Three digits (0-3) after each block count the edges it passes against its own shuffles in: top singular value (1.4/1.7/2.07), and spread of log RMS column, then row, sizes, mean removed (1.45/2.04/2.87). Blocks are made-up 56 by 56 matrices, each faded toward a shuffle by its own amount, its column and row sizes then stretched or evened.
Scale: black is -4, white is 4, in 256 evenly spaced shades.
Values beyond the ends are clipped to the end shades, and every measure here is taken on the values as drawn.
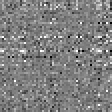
2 1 2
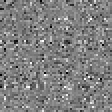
2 1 2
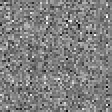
0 2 0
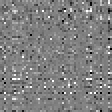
3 2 2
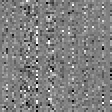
1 3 0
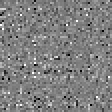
0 1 2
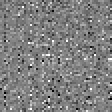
1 2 0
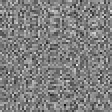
2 0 0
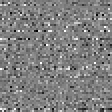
2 0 3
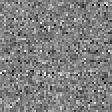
0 0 2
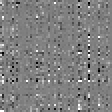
1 3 2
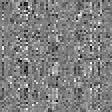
3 2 0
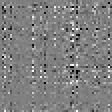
2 3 2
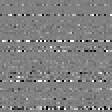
3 0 3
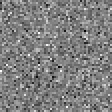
1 0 0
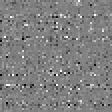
0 1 2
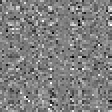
3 2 1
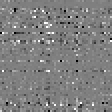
2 1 3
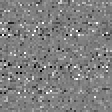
1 0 2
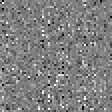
1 2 0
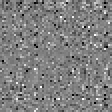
2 1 1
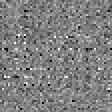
1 1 2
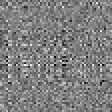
3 1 2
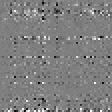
1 2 3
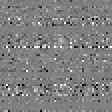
2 1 3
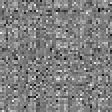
3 1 1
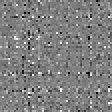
1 2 2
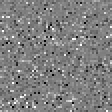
0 0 1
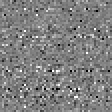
1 1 2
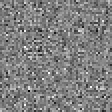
2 1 1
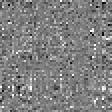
2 2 1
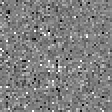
1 1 0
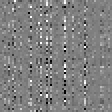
3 3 0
